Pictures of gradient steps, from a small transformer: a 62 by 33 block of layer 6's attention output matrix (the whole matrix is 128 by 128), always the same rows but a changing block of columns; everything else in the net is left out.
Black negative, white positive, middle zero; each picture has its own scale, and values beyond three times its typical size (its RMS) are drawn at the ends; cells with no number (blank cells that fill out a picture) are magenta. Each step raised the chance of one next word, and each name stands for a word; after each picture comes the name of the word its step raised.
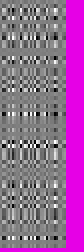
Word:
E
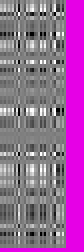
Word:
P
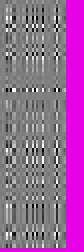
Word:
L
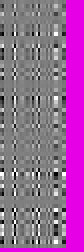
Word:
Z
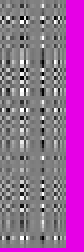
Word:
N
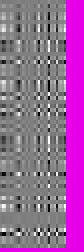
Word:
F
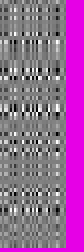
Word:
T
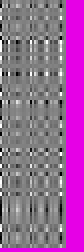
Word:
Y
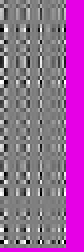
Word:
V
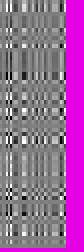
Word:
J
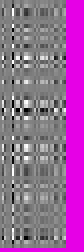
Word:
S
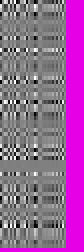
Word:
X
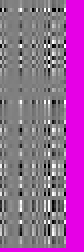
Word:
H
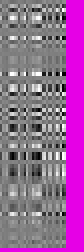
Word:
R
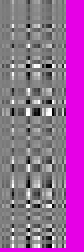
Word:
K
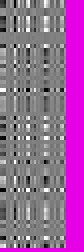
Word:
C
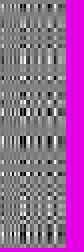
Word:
J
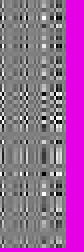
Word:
R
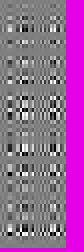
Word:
F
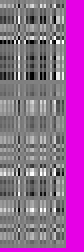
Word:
Y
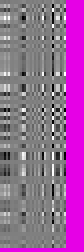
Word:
R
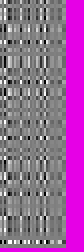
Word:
V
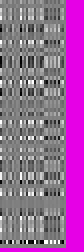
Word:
V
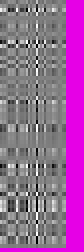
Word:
H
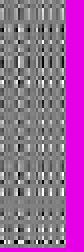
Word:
V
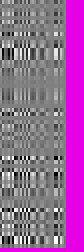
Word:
Z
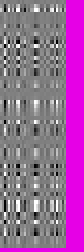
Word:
H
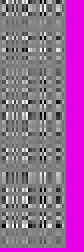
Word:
X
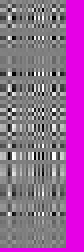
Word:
R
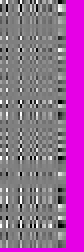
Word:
X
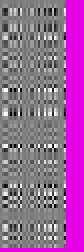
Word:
E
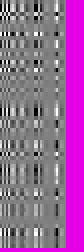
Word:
P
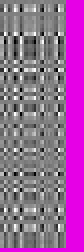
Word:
T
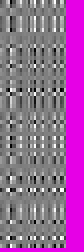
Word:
C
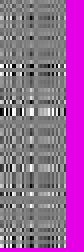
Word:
K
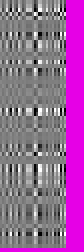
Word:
P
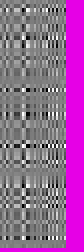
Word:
E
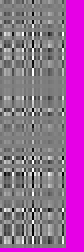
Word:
Z
